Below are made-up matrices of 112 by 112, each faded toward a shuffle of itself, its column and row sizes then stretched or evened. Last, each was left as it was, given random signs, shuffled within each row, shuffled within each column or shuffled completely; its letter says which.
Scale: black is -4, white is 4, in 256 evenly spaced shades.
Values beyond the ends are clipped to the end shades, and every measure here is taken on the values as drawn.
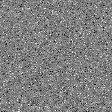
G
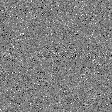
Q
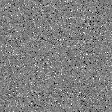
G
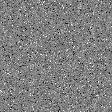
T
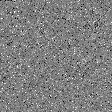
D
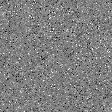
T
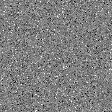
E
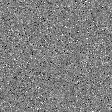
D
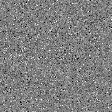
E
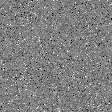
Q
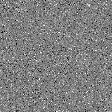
G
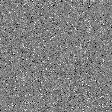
E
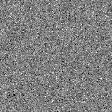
G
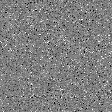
E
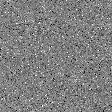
D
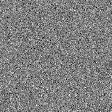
G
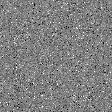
E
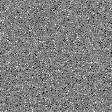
G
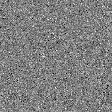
G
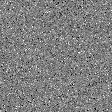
D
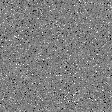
Q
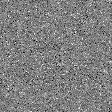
Q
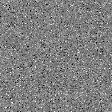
G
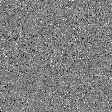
Q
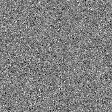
T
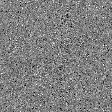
T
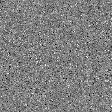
E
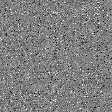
G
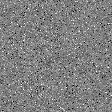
T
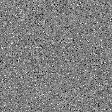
E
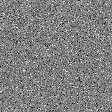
Q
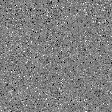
G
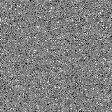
G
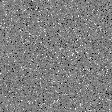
Q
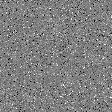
E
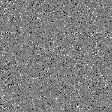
E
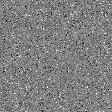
E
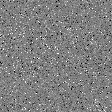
Q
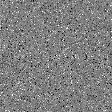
G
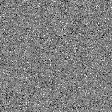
G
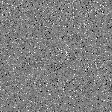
Q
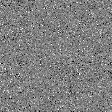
E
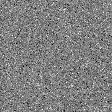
D
